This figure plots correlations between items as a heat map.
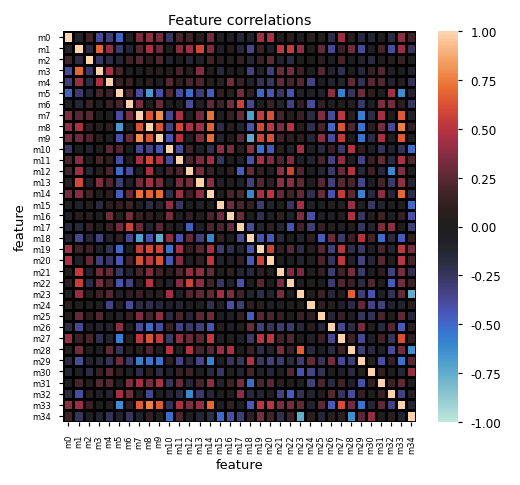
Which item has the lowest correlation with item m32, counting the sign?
m12
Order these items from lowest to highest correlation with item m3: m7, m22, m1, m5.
m7, m5, m22, m1
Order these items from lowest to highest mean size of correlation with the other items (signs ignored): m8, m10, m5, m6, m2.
m2, m6, m10, m5, m8
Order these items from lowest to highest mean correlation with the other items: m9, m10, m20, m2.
m10, m2, m20, m9
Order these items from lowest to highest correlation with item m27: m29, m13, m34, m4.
m29, m4, m34, m13
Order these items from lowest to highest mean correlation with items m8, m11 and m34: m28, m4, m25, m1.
m28, m4, m25, m1
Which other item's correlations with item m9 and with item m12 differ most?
m18
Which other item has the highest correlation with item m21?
m1
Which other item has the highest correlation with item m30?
m34
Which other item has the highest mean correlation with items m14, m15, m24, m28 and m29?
m23
